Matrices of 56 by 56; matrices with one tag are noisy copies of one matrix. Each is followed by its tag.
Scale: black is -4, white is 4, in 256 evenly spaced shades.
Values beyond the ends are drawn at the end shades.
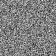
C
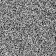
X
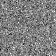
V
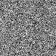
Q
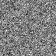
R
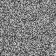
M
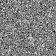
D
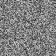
M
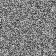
C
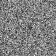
D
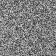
Q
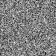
M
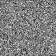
M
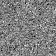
R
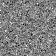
R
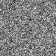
R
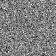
V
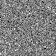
X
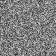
M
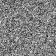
R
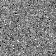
C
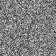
D
